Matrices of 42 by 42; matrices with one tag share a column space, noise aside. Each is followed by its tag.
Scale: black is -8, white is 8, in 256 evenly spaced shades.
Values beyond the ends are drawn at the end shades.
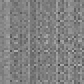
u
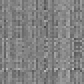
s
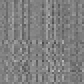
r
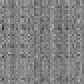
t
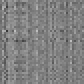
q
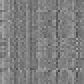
s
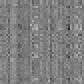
t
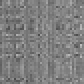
t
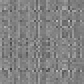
s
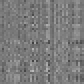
r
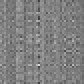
u
